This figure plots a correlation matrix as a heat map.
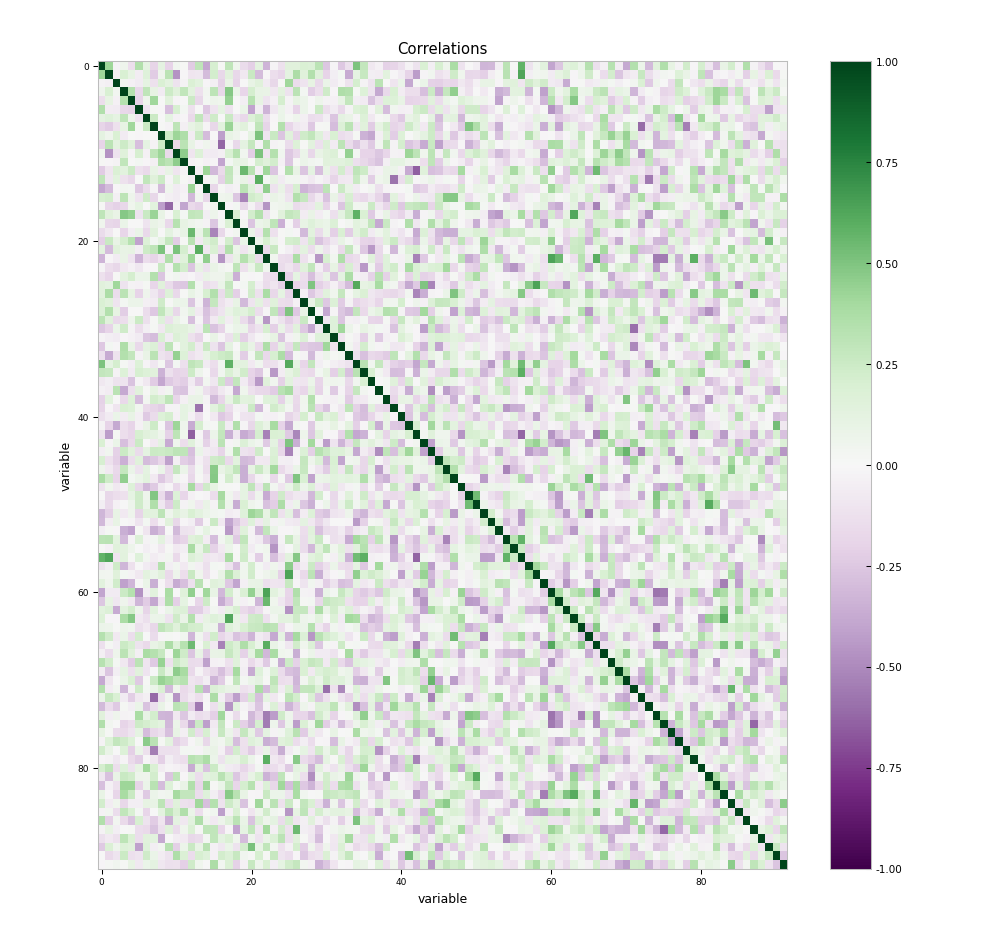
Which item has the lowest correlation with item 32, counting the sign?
71
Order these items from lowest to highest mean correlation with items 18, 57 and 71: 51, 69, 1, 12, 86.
1, 12, 69, 51, 86
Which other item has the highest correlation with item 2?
25
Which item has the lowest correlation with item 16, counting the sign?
9
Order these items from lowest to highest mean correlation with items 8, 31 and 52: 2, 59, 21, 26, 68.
26, 59, 2, 21, 68
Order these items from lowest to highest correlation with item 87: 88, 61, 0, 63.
0, 88, 63, 61
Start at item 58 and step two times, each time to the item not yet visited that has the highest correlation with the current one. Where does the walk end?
34
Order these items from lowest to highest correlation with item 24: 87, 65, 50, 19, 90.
90, 19, 65, 87, 50
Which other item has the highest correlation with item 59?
72
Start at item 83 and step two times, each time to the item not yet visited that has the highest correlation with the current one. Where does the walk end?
17
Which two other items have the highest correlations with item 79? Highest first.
22, 26
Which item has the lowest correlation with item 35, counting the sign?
23
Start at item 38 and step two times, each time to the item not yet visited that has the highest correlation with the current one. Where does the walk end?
44
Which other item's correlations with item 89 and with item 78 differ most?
20
